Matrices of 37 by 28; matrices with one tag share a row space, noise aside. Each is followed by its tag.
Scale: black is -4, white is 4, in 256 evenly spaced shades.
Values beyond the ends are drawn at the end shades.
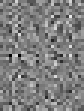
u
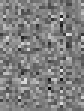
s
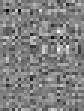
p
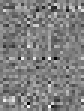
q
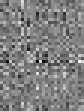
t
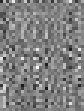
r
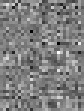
p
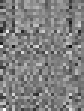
r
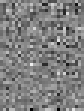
p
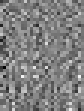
r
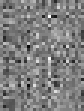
q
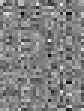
s
